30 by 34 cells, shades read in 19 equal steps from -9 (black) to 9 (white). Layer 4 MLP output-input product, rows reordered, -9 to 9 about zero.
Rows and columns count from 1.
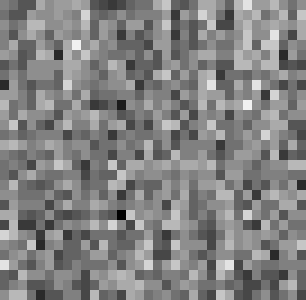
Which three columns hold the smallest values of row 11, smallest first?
14, 11, 12
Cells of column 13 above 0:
13
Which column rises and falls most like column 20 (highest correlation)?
26
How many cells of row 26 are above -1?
18
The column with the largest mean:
31
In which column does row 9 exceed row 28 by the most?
24
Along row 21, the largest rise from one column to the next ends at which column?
20
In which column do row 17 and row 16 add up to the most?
7
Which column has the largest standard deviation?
28
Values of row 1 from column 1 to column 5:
0 -1 -3 -3 3
